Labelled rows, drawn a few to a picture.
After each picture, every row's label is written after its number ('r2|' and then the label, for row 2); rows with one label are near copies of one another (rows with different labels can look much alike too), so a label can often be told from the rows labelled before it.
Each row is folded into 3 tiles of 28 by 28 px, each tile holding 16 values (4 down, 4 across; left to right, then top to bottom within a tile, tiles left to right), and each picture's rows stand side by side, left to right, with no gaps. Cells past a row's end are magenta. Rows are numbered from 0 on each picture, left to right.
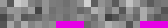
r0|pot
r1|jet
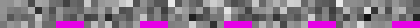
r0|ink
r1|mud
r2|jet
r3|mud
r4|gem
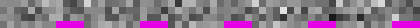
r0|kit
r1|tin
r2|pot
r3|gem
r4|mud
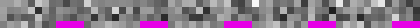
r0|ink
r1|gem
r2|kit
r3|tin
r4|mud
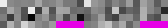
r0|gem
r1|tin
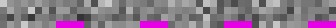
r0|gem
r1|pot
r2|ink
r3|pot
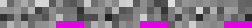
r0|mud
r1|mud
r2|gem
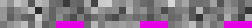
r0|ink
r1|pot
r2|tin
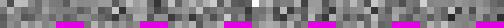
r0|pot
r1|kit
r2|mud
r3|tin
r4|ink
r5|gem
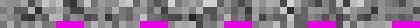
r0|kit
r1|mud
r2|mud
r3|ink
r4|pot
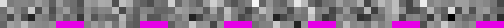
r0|gem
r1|ink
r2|jet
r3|jet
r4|kit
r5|gem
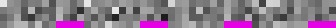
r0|tin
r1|gem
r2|tin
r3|pot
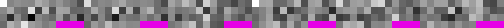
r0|gem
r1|gem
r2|ink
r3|tin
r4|mud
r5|kit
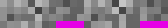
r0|ink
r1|ink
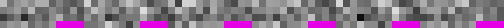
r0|mud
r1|jet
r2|pot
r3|mud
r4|jet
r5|mud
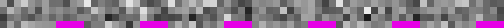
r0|pot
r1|jet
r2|mud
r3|kit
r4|gem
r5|mud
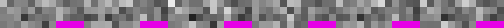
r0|jet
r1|mud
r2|jet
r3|ink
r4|mud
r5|jet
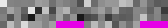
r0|gem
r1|mud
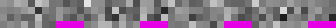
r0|ink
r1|tin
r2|jet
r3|gem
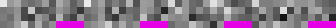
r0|tin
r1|tin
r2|jet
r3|gem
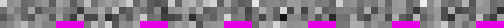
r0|tin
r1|mud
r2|mud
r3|gem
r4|tin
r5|tin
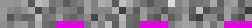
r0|ink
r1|ink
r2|tin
